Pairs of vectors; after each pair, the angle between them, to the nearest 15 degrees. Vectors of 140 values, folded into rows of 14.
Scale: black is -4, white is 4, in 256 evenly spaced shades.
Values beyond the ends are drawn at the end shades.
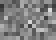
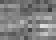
105 degrees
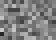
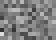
165 degrees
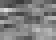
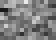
135 degrees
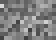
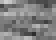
120 degrees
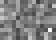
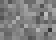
135 degrees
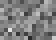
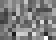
105 degrees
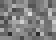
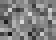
45 degrees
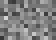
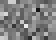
135 degrees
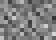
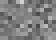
60 degrees
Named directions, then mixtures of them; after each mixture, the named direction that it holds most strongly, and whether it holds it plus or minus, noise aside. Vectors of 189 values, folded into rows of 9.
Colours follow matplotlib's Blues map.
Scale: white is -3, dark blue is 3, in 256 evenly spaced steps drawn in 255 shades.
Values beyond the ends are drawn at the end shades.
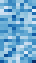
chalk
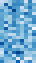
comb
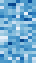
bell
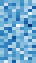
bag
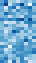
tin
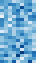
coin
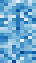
bell, minus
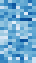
bell, plus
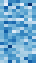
tin, minus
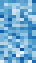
coin, minus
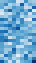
chalk, plus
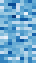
bell, plus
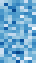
comb, plus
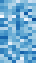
bell, minus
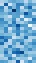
comb, plus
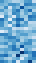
coin, plus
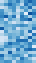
bell, plus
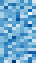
bag, plus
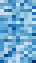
chalk, plus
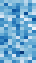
comb, plus
